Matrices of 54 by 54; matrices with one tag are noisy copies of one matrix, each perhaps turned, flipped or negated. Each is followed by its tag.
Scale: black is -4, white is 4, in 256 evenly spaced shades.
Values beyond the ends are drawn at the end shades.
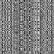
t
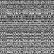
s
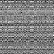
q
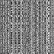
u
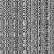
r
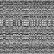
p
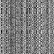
q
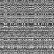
r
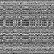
p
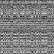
s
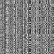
r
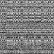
s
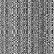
q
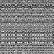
u
